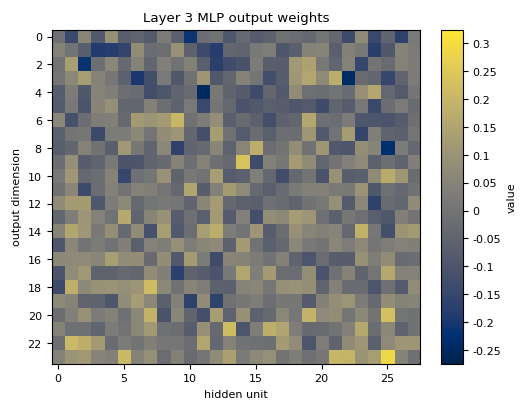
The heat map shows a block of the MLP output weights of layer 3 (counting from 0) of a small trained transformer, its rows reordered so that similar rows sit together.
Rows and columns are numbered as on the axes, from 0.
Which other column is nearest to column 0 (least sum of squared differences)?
20
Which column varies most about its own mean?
25
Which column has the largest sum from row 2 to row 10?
19
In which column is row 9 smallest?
15
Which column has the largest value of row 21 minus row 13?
13
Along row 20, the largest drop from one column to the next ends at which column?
8
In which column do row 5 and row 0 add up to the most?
4
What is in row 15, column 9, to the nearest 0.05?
0.1
